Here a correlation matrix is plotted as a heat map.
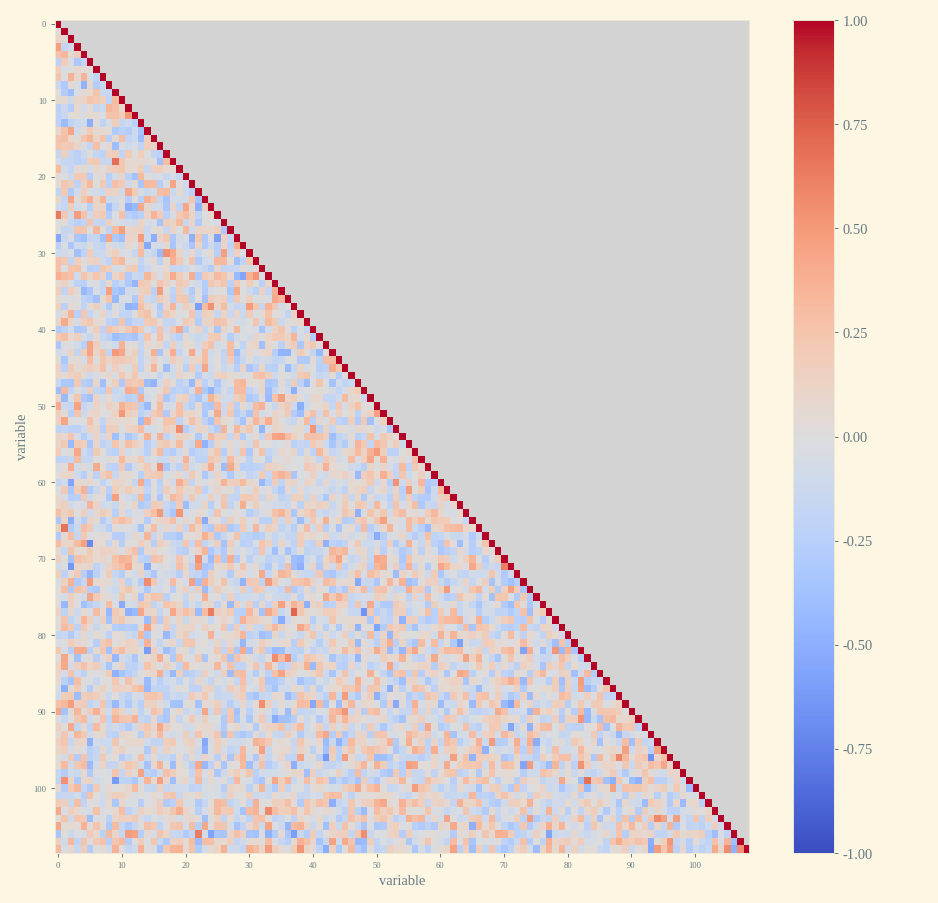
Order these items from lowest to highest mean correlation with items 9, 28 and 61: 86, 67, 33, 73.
73, 33, 67, 86
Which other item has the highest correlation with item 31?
33
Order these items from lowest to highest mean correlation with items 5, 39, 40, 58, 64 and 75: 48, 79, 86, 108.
86, 108, 48, 79
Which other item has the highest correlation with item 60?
53
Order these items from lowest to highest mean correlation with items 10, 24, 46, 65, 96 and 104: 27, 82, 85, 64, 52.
85, 52, 64, 27, 82
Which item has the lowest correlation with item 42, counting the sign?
96
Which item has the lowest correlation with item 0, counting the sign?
28
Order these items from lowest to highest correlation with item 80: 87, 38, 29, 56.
38, 56, 87, 29
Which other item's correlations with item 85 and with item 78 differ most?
35
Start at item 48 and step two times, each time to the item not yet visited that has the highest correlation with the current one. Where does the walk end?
22
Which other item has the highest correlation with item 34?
83
